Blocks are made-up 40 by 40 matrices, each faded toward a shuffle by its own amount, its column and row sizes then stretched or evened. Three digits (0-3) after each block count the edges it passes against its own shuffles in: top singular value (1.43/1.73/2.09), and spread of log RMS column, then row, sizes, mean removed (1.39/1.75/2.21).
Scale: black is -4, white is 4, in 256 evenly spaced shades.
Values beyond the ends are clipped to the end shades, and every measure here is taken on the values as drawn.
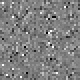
0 1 1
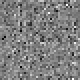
1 1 0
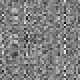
3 3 0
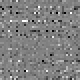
0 1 3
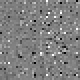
0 2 2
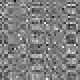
3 2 0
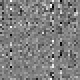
0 3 1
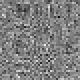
2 1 0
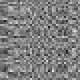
3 1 1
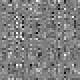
2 3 2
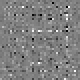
2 2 2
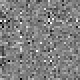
1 2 1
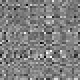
3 1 3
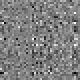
2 3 2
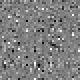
0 2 1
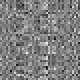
3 3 0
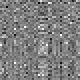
3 2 1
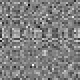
3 0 2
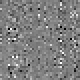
0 3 0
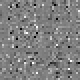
0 2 2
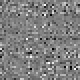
1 1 3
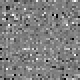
0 0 3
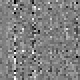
1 3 1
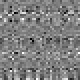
3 0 3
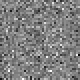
1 0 1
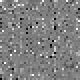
1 1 1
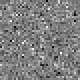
1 0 0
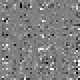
1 3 2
